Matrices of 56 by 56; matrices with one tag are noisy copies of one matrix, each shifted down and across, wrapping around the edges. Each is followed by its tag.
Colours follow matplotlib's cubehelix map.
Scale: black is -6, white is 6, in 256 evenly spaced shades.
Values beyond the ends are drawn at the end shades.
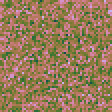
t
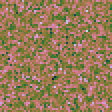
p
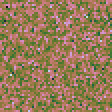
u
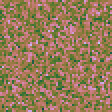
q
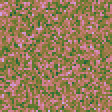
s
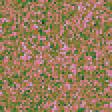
t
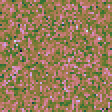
s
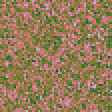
q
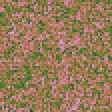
t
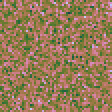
q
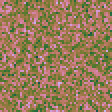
q
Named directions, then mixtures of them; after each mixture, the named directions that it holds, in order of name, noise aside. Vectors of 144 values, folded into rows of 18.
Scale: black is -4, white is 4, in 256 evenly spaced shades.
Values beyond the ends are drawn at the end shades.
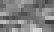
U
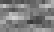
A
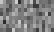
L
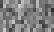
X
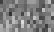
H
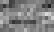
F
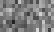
H, L, X.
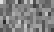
L.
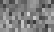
F, H.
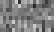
L, U, X.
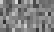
L.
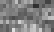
L, U.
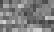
A, U, X.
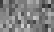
F, H, X.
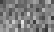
H.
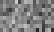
H, L, X.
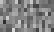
L.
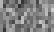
X.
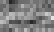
A, F.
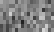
H.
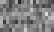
F, L.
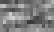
A.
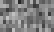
A, L.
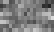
F, U, X.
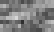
A, U.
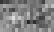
A, H.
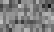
F, L, X.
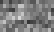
A, F, X.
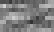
A.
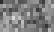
A, H.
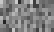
L.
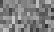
H, U, X.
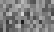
H, X.
